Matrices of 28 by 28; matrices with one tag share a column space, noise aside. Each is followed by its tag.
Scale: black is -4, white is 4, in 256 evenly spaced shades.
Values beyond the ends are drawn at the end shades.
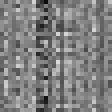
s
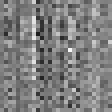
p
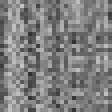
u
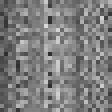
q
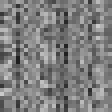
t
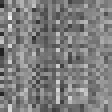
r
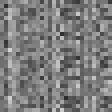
s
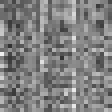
u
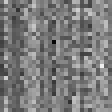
s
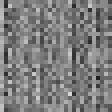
r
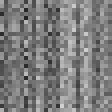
s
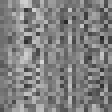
r
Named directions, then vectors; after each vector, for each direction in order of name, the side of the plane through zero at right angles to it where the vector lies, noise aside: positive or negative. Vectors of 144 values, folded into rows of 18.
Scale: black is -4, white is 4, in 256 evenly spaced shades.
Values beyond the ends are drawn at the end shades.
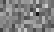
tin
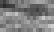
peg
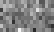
negative, positive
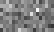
negative, positive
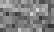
negative, positive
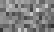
negative, positive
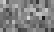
negative, negative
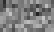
positive, positive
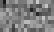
positive, positive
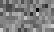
positive, negative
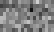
positive, positive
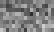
positive, negative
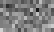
positive, negative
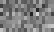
positive, negative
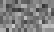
positive, negative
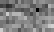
positive, negative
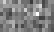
negative, negative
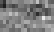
positive, positive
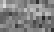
negative, negative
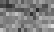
positive, negative
